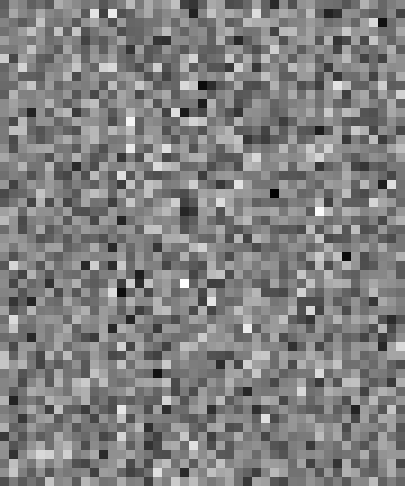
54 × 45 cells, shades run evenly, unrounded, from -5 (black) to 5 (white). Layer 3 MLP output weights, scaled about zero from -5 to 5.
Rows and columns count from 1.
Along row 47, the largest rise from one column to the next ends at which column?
30
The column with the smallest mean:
41
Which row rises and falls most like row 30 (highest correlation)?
20
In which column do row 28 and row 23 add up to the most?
23
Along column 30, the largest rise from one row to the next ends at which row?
47
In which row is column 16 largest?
10
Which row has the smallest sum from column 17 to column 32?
46
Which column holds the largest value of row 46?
14
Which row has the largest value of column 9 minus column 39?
29
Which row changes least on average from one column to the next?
28
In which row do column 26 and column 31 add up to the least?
1
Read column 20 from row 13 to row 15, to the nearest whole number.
4 -1 0
